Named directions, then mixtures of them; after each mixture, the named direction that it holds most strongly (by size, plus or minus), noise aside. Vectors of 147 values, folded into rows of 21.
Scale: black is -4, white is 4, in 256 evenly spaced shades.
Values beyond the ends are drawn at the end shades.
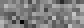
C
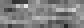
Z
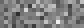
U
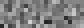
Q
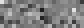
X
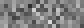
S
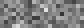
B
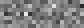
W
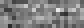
Z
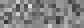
U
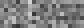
B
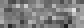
Z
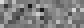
X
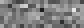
X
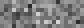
U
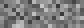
B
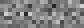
W
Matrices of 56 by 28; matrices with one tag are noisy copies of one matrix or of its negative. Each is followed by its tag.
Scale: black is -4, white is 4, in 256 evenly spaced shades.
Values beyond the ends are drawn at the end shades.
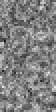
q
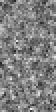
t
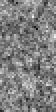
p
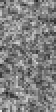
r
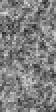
p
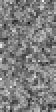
q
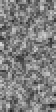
q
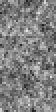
p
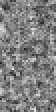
t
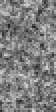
p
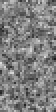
t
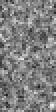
q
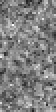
p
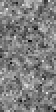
p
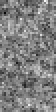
p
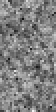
p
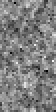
p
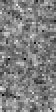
r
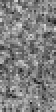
r
